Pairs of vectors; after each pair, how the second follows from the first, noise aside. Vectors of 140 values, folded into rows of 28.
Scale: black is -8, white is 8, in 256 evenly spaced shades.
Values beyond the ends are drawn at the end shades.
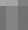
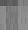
negated.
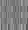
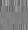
reversed, partly zeroed.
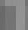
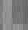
reversed.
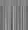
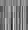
scaled up.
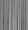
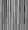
reversed, scaled up.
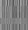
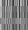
scaled up.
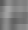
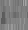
wrapped around, negated, partly zeroed.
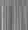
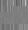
reversed, partly zeroed.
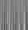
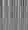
reversed.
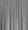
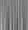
negated.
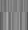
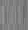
wrapped around, shrunk.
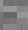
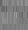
negated, partly zeroed.
